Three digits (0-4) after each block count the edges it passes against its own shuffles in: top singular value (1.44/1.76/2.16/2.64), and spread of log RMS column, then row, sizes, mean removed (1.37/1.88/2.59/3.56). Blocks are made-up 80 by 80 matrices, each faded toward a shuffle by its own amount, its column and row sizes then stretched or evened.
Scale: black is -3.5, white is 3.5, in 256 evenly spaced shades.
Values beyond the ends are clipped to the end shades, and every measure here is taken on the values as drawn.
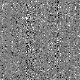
0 3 1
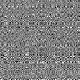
4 0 3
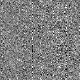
1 3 0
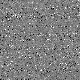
0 0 2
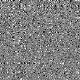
2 1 2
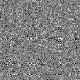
2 1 2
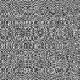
4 1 2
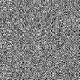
3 1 1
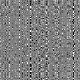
4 4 0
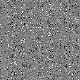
1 3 0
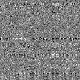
3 0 2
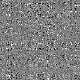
2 2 2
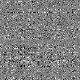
1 2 3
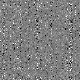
1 3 0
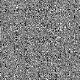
0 3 2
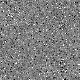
0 1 0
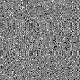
3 0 0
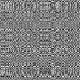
4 1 4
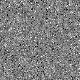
0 1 0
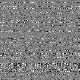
2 0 4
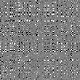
4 3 3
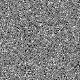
1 1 0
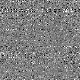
2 1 3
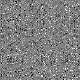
2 2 1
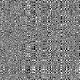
4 3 3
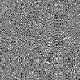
3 1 0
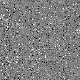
0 2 0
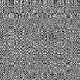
4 2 3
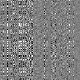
4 4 2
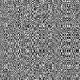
4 3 2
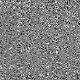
0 3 2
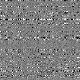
3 2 4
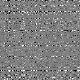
3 1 4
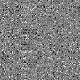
3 1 1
